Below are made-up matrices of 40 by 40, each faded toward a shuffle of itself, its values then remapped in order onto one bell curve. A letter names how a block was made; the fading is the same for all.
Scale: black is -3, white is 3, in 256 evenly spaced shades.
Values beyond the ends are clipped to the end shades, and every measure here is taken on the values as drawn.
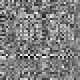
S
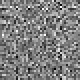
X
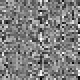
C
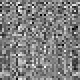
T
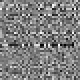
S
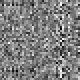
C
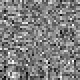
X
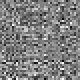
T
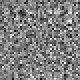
X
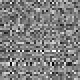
S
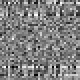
S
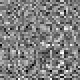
T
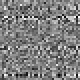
S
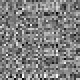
T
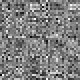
T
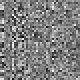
C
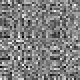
T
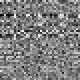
S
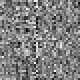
C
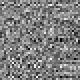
X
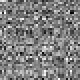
T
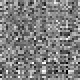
T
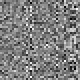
C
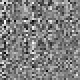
C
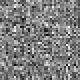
C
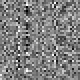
C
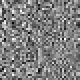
C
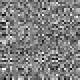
T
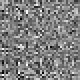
C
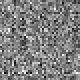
X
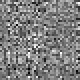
C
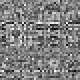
S
